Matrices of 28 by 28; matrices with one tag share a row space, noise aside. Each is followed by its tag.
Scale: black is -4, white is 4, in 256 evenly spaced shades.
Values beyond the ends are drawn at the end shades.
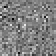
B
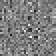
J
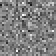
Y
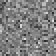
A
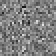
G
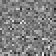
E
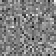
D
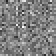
Y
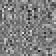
J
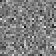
D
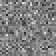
Y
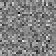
B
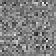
B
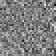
D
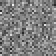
E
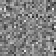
D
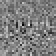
Y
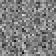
G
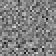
B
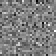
B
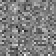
G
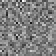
Y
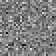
Y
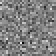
Y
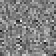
A
